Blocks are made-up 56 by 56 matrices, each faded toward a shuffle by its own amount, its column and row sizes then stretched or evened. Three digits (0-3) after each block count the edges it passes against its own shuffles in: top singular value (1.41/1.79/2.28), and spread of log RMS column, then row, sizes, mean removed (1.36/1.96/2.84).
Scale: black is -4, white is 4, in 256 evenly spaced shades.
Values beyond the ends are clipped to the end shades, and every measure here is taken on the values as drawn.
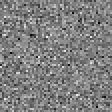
1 0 1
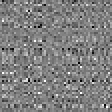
3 2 2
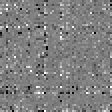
2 2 2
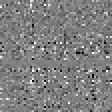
0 1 2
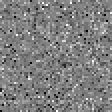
1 0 0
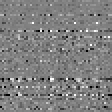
2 0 3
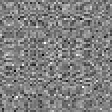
3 0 1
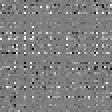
2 2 3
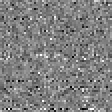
1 0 2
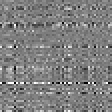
3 1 3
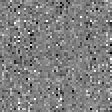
0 2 0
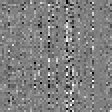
2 3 0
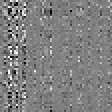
3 3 1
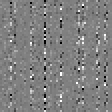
2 3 0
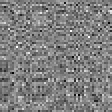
3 0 2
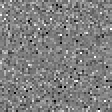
1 0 1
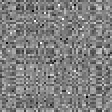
3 0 1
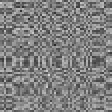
3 0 2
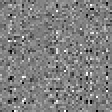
2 2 1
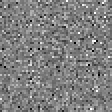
1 1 1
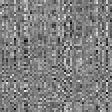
3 3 0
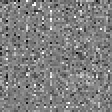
1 2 1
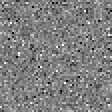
1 0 0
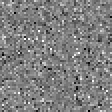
0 1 0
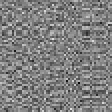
3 0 1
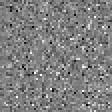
1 1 1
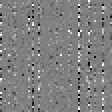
2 3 0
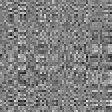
3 2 2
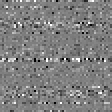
2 0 3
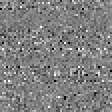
1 0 2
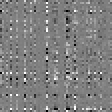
3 3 2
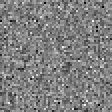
0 0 0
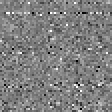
0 1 2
